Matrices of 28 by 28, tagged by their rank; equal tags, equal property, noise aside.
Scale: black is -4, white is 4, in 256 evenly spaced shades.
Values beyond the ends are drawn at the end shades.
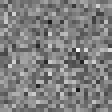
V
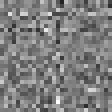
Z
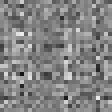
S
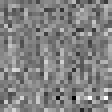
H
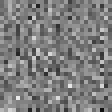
Z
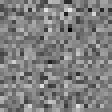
H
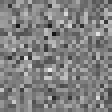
V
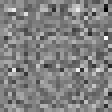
H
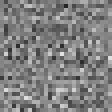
V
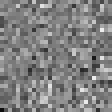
Z
